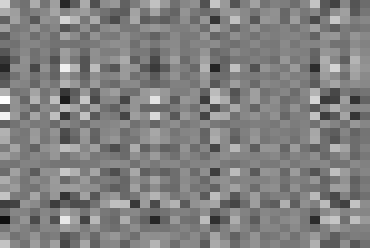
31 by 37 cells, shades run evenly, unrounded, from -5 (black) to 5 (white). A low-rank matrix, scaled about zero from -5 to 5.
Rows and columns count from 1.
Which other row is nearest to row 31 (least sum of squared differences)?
17
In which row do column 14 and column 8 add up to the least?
26
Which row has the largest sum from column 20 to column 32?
13
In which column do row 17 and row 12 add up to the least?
7
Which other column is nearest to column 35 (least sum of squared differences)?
2
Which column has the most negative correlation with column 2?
29
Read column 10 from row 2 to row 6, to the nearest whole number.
0 2 -1 1 0
